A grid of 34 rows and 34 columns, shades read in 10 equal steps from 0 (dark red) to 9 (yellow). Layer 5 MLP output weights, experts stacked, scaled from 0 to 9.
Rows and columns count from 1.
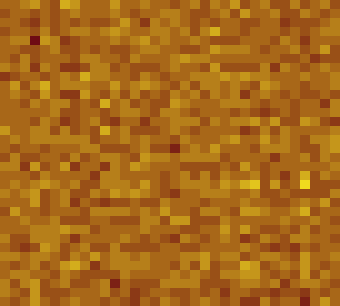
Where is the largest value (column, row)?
31, 21
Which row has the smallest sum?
33
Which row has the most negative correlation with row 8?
30
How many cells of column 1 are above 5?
1
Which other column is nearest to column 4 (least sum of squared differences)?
7
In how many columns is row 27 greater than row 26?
9
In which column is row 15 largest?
11
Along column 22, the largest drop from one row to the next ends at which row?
5
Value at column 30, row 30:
4
